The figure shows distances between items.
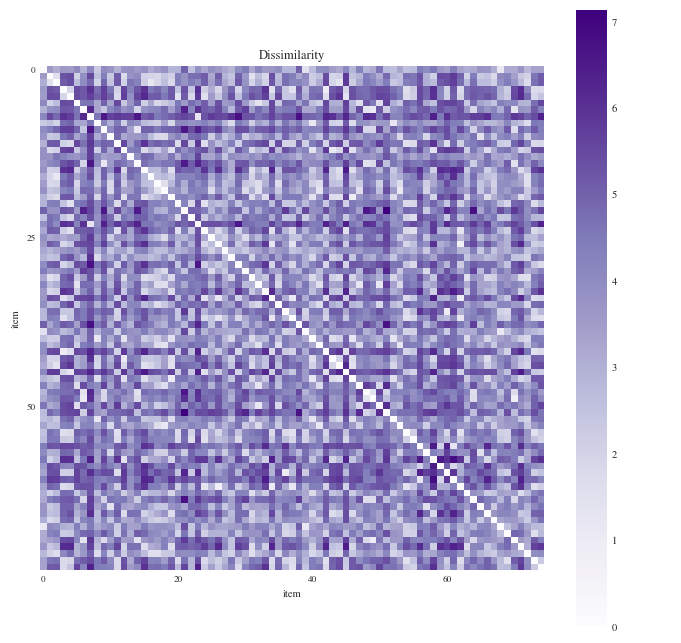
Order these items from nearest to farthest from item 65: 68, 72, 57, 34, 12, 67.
57, 67, 72, 12, 68, 34
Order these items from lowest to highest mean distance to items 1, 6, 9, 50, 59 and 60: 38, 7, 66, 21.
66, 38, 21, 7
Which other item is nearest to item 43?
12
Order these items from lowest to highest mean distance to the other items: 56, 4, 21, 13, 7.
13, 4, 21, 56, 7
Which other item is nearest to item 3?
42
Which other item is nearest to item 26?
62
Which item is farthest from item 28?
7
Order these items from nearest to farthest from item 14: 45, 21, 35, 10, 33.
10, 35, 33, 45, 21
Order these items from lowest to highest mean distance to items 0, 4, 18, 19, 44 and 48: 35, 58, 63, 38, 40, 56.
40, 63, 35, 58, 38, 56
